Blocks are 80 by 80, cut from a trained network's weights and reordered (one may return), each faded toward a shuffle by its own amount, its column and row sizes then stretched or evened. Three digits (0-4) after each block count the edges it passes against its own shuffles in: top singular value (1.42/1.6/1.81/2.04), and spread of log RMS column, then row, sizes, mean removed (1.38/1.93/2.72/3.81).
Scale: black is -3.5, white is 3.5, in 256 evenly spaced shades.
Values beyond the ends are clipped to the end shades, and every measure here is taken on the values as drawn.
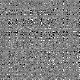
1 2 3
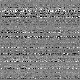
3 1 4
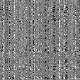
4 3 2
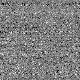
0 0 2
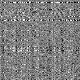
3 0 3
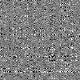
1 2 3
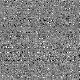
0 1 2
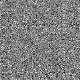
1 1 1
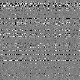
4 2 4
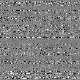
0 0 4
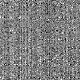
3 0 2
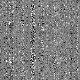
0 3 1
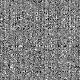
2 0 2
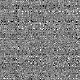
2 2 2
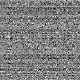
4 2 1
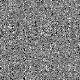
2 2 1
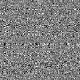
4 0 3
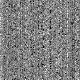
2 2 0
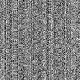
4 1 0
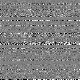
3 0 4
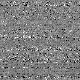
0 1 3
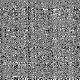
2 1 3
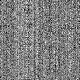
3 1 0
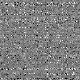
0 2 3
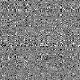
4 2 3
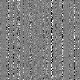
4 4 0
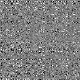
1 2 3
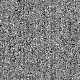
0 0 1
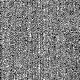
2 1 0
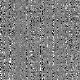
0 4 1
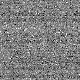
1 0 1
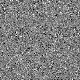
0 0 1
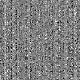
3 2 1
